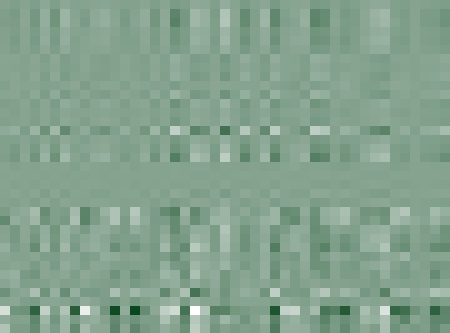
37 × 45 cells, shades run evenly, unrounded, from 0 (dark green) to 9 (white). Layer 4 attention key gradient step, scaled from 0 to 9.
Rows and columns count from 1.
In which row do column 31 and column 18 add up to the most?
35
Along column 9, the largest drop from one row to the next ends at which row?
36
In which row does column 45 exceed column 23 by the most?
15
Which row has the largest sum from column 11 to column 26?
25
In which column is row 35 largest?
20
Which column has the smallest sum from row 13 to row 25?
18
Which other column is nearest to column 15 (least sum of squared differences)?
3
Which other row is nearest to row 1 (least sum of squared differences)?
6
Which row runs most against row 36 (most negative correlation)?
33
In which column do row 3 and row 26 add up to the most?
23
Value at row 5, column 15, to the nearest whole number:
5
